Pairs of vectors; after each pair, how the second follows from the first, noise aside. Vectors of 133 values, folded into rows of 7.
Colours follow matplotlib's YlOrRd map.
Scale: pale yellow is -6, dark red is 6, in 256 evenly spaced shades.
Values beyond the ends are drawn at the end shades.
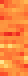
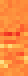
partly zeroed.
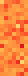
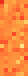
negated, partly zeroed.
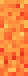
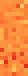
partly zeroed.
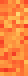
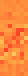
negated, partly zeroed.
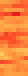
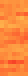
reversed, shrunk.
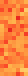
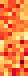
wrapped around, scaled up.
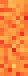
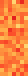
wrapped around, negated.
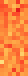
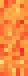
sign-scrambled.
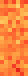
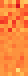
negated, partly zeroed.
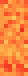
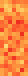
reversed, negated.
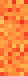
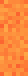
reversed, shrunk.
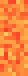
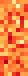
reversed, scaled up.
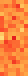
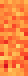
wrapped around, negated.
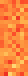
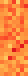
wrapped around, negated.
